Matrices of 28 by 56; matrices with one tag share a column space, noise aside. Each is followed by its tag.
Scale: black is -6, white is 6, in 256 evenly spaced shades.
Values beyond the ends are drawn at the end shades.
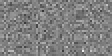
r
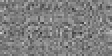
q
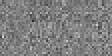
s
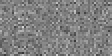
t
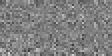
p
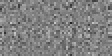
q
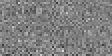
t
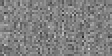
s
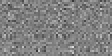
r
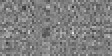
q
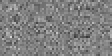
q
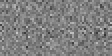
q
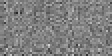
t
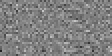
r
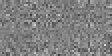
p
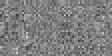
s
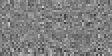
p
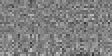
p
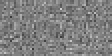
s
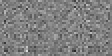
r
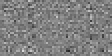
r
